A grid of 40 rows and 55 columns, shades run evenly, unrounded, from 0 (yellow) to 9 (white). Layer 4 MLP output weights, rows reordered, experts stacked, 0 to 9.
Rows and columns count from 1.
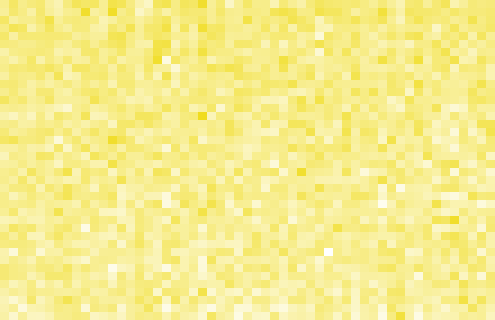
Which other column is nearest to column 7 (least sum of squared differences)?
16
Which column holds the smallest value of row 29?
38
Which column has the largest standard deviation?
23
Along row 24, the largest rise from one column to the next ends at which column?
45
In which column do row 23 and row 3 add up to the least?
43
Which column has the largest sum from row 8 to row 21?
51
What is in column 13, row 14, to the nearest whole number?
4
